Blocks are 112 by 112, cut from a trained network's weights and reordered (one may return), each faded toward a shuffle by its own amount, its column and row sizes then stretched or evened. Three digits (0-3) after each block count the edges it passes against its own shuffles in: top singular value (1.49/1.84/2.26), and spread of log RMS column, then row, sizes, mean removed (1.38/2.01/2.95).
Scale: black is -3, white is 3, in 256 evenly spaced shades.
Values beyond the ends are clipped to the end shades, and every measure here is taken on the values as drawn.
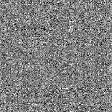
1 0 2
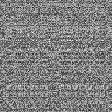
3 0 0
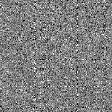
2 2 1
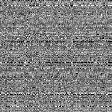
3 0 3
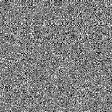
2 1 2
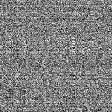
2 1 0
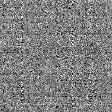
1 2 1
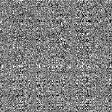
2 3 1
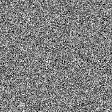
0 1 1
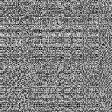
3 2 0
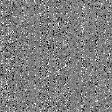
0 3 0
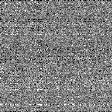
2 2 2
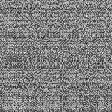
3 0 0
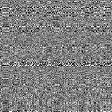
3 0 3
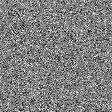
0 1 1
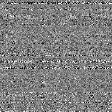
1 2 3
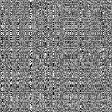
3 3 0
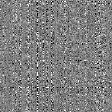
1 3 2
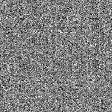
1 0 1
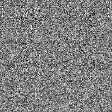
0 2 1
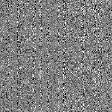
0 3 1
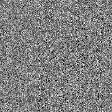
0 2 0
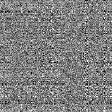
2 2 1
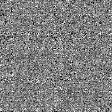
0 2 2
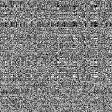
3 2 1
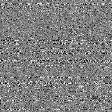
2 0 3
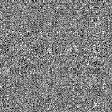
2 1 1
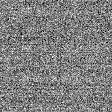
1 0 0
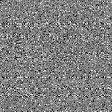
3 1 2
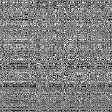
3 2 3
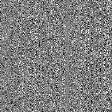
0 3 0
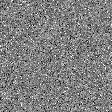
0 0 0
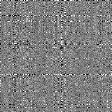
2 3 3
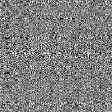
2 1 3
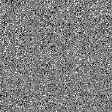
0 2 2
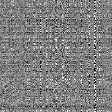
3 3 1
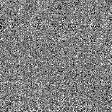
0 2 2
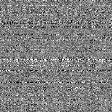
2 1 3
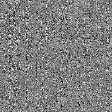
1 3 1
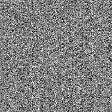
1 2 0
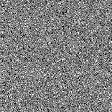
1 1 0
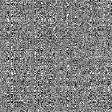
2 3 1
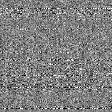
1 0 3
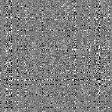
0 3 3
